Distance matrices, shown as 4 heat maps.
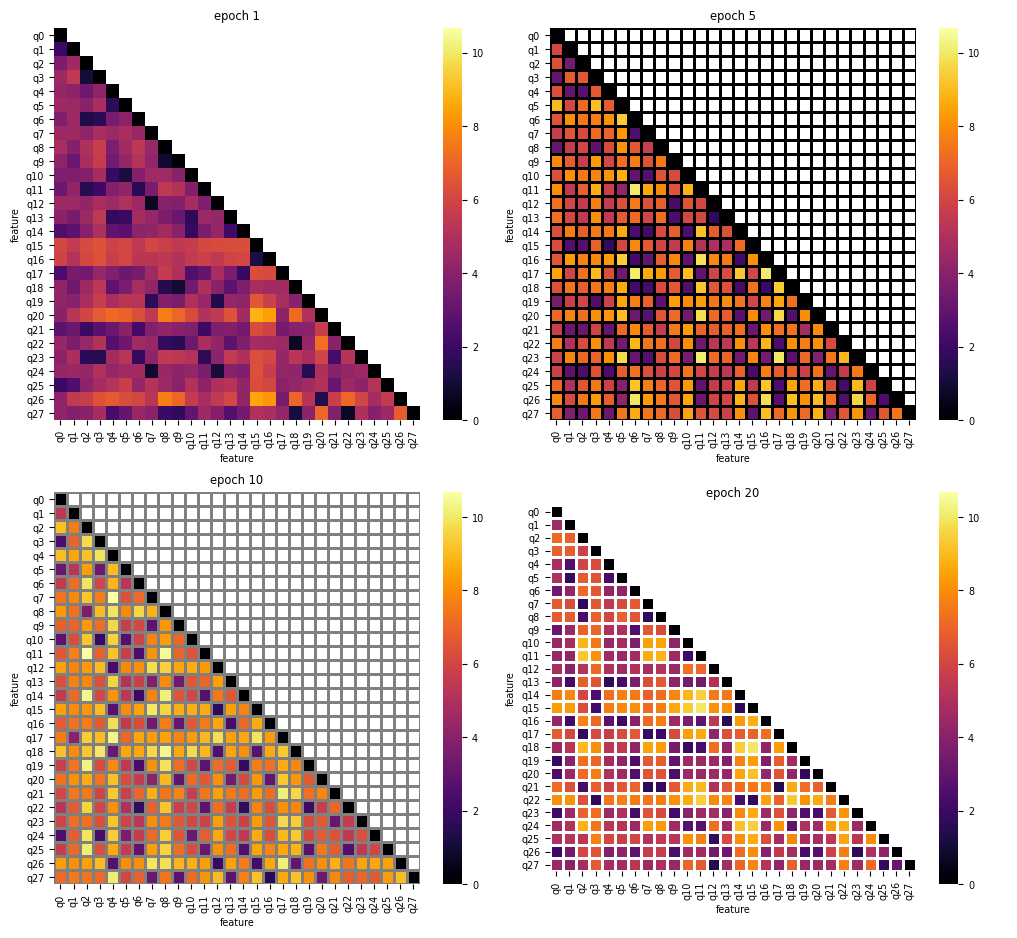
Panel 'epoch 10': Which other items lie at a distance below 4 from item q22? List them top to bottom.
q6, q11, q14, q19, q25
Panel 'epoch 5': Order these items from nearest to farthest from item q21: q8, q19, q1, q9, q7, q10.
q1, q19, q8, q7, q9, q10
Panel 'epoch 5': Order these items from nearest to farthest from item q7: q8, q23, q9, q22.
q23, q8, q9, q22
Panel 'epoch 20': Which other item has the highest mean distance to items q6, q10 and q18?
q15
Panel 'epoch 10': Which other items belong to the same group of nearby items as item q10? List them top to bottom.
q0, q3, q5, q24
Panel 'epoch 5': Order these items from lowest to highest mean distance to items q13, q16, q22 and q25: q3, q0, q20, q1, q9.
q9, q1, q20, q0, q3
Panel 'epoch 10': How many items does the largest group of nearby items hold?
6
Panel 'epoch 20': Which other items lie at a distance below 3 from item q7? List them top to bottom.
q2, q8, q17, q21
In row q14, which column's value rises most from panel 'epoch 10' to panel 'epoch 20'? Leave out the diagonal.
q11
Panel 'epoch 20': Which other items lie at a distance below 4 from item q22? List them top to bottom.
q3, q14, q15
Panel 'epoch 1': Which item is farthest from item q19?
q15
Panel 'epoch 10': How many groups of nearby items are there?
7
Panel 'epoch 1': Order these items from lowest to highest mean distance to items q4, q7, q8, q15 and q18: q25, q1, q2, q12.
q12, q1, q2, q25
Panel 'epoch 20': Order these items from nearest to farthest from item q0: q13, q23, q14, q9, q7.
q23, q9, q13, q7, q14
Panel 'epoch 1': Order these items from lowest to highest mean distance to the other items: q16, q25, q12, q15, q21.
q21, q12, q25, q16, q15
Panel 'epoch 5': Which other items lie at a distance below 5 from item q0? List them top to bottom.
q3, q8, q19
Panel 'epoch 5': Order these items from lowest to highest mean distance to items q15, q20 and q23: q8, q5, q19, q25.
q8, q19, q25, q5
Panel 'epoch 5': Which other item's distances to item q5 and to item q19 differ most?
q3
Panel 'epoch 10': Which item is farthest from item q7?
q4
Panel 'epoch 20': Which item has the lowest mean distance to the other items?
q26
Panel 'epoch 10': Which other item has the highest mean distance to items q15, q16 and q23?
q17
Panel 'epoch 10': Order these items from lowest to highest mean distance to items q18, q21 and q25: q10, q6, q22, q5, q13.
q22, q6, q5, q10, q13
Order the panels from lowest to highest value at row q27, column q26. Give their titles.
epoch 20, epoch 1, epoch 5, epoch 10
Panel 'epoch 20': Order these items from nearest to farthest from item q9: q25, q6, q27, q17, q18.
q6, q18, q27, q25, q17
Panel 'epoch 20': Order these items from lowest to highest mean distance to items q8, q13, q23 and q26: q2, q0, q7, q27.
q0, q27, q7, q2
